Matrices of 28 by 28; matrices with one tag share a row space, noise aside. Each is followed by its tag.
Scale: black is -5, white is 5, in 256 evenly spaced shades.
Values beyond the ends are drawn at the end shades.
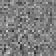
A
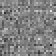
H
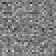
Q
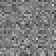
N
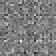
A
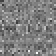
H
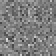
A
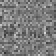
H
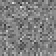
A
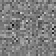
N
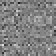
H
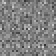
N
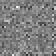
N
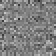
H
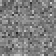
Q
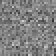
N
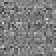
H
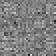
H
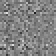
A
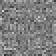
H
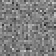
N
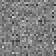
N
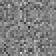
A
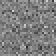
N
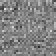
H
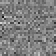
H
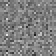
A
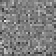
H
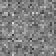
Q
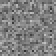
Q
